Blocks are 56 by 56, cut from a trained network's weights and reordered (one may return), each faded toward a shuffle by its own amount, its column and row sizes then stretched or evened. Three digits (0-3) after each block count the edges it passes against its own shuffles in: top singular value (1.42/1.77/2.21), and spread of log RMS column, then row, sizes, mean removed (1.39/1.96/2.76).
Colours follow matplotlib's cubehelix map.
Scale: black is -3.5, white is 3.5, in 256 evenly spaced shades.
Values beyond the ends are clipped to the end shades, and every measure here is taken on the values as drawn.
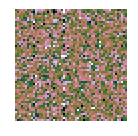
1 1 1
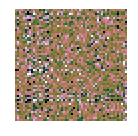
2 2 1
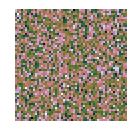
0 0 0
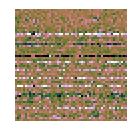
3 0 3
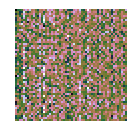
2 2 0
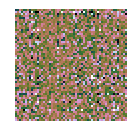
0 2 2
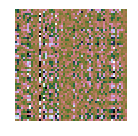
3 3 1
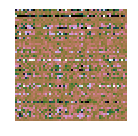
2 1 3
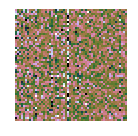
1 2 0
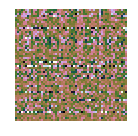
1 0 3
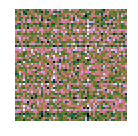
2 2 0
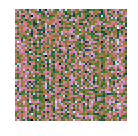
1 1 0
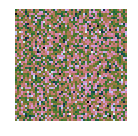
0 0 0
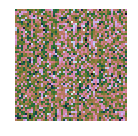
1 0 0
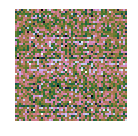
1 1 1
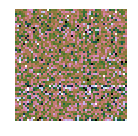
2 1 1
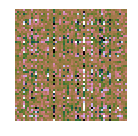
2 3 2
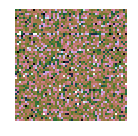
1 0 1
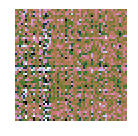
1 3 1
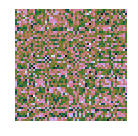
3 0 1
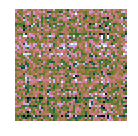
1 2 2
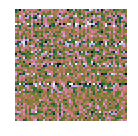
0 0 3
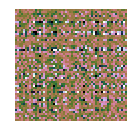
2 1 3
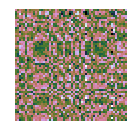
3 1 0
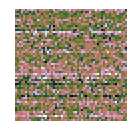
2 0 2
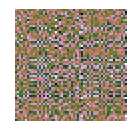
3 1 2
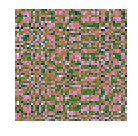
3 1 1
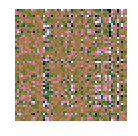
3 3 2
